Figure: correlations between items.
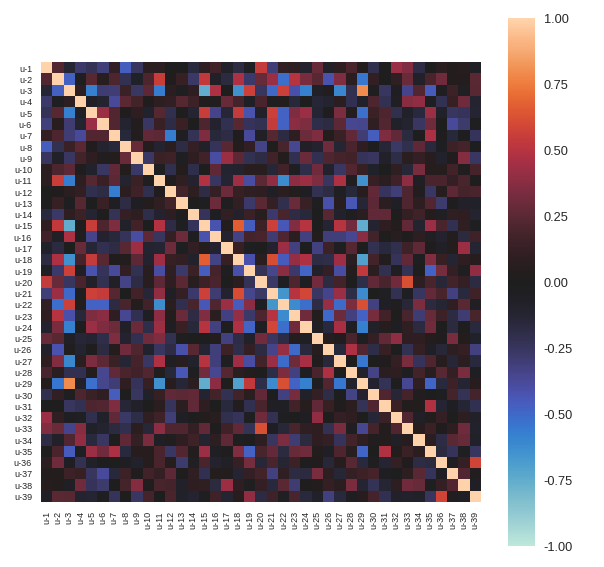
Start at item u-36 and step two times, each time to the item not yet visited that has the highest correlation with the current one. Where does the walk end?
u-19
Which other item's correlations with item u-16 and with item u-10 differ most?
u-28
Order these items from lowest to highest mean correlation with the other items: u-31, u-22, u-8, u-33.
u-22, u-8, u-31, u-33
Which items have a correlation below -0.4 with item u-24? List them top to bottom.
u-3, u-19, u-22, u-29
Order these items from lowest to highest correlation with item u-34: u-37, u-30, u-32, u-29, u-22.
u-32, u-30, u-29, u-37, u-22
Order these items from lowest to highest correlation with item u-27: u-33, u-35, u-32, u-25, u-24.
u-25, u-32, u-35, u-33, u-24
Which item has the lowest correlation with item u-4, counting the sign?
u-7
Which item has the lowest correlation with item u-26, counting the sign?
u-23
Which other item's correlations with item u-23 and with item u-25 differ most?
u-21
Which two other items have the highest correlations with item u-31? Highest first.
u-35, u-7
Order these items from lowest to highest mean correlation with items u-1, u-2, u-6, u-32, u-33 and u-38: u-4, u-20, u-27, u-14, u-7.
u-14, u-4, u-7, u-27, u-20
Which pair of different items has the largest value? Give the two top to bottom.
u-3, u-29
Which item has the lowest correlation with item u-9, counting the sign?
u-16
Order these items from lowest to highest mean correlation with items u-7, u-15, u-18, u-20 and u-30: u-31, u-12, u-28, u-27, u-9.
u-12, u-9, u-28, u-31, u-27
